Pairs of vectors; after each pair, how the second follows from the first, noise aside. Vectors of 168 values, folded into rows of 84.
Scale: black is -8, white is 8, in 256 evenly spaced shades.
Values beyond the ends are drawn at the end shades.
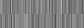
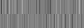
wrapped around, negated, partly zeroed.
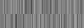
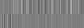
wrapped around, negated, partly zeroed.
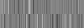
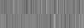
reversed, shrunk.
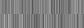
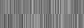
negated.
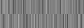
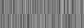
shuffled.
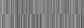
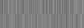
reversed, shrunk.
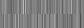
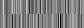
reversed, negated, scaled up.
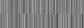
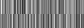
reversed, negated, scaled up.
